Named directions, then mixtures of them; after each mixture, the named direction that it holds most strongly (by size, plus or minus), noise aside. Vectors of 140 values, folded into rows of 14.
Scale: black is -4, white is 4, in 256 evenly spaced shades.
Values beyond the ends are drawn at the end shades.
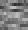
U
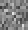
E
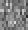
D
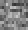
U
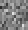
E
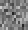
E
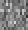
D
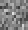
E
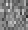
D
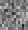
E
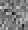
E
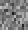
E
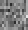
D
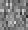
D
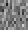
D
